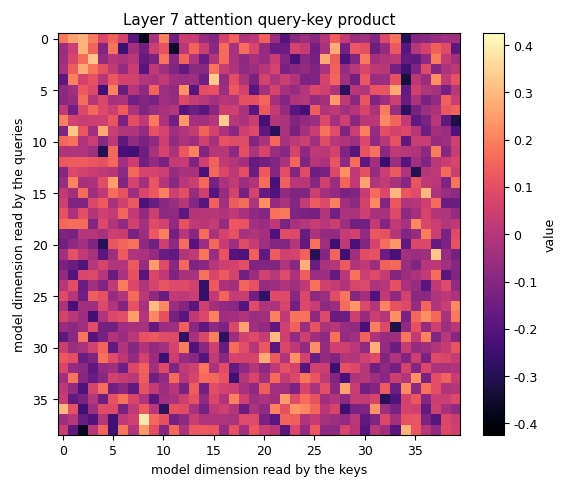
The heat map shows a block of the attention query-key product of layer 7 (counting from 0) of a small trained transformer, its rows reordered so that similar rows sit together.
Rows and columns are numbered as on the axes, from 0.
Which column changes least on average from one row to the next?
26
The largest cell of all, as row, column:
37, 8
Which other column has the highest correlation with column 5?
33
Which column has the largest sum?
15
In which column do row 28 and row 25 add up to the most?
18
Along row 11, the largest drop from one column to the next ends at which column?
6
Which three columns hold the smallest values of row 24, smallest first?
14, 36, 2
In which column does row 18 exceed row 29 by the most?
12
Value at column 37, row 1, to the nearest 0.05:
0.15
